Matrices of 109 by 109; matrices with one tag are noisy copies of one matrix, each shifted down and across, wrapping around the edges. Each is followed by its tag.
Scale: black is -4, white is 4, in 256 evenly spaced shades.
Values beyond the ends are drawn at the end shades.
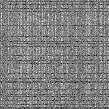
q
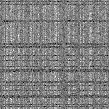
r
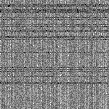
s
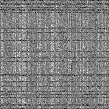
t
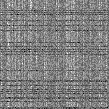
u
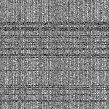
s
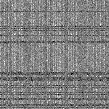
s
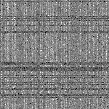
s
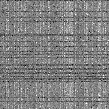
t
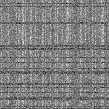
r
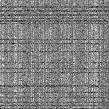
t
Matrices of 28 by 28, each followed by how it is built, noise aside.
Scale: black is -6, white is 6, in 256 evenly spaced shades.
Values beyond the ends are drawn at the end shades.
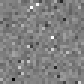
sparse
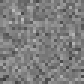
noise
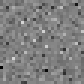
sparse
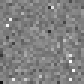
sparse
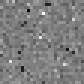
sparse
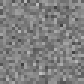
noise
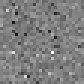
sparse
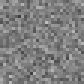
noise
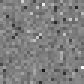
sparse
